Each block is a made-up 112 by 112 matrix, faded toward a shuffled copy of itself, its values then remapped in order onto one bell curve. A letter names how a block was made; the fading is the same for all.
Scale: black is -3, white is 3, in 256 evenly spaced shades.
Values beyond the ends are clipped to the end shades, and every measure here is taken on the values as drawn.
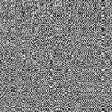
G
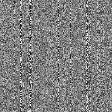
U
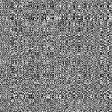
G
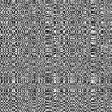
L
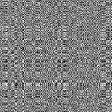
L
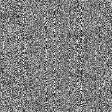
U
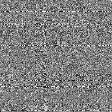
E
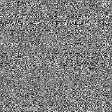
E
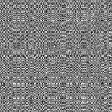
L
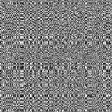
L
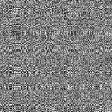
G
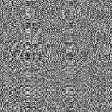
G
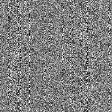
U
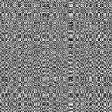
L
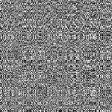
G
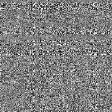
E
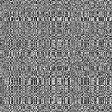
L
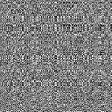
G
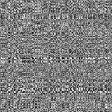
G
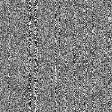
U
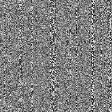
U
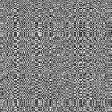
L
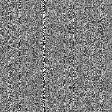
U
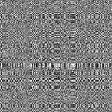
L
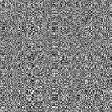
G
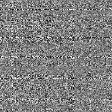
E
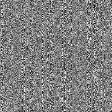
U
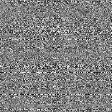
E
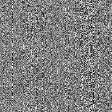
U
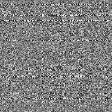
E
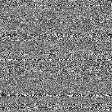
E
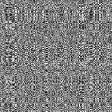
G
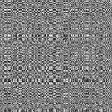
L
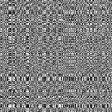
L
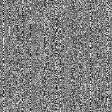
U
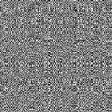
G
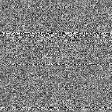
E
